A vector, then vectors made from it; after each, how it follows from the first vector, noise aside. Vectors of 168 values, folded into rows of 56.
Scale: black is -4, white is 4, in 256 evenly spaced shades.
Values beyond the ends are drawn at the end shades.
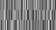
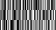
negated, scaled up.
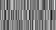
reversed, negated.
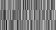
negated.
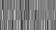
wrapped around, negated, partly zeroed.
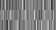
wrapped around, partly zeroed.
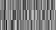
negated.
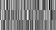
reversed, negated.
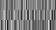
copied.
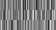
negated.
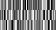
negated, scaled up.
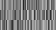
negated.
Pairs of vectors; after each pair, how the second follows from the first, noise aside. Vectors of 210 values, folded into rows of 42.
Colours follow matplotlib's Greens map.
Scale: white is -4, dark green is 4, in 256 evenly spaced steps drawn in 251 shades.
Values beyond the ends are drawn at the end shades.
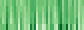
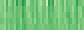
reversed, shrunk.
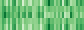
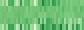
reversed, negated, partly zeroed.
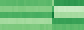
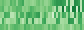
sign-scrambled.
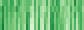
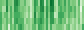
reversed, negated.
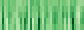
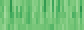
reversed, shrunk.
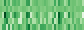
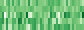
sign-scrambled.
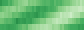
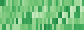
sign-scrambled.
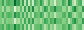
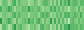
reversed, shrunk.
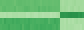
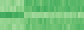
reversed, shrunk.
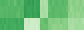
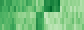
reversed, negated.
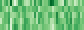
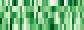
negated, scaled up.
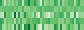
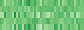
shrunk.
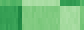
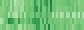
wrapped around, partly zeroed.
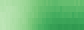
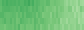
reversed, shrunk.
